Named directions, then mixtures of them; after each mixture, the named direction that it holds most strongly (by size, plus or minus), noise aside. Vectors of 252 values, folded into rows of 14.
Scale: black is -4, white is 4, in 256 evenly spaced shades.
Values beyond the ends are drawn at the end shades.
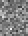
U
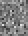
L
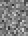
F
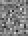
L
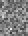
U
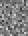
F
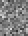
U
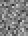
F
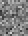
U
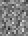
F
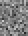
F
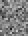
U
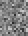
F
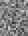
F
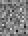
L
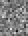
U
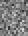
F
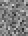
F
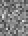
F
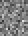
F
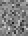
F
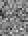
U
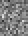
F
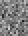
F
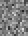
F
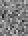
F
